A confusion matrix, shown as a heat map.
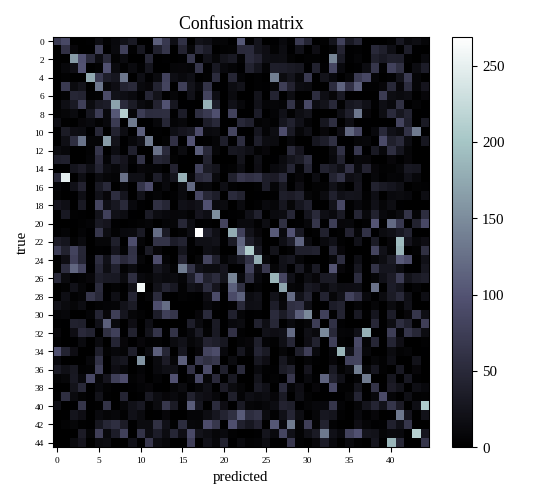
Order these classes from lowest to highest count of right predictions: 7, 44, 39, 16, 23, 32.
44, 39, 16, 32, 7, 23
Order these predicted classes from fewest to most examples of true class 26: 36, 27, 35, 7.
35, 7, 36, 27
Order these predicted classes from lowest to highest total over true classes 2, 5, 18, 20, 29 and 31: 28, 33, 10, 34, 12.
10, 28, 12, 34, 33
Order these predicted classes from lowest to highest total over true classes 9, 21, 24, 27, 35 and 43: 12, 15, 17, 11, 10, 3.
11, 3, 15, 12, 17, 10
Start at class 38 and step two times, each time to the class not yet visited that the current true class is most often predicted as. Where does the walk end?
36
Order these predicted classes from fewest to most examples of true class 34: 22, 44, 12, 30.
44, 22, 30, 12
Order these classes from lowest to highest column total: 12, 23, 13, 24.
23, 24, 13, 12
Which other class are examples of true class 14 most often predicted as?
17
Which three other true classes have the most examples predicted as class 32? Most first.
43, 37, 30
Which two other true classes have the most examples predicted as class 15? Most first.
25, 35
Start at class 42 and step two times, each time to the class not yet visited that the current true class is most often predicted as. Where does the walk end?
22
